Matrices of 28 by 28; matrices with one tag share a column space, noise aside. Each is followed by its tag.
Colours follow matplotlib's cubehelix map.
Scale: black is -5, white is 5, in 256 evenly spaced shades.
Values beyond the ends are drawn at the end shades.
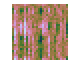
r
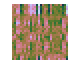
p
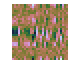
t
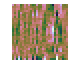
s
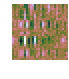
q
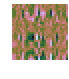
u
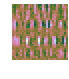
q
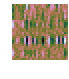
q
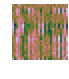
r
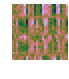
p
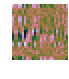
t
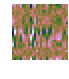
t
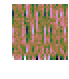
s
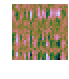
u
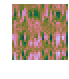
u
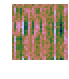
r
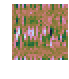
t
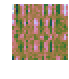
p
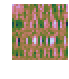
q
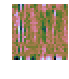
s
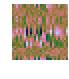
t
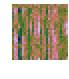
r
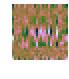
t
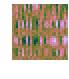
q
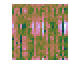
r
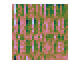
p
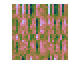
p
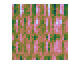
p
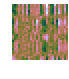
p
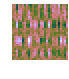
q
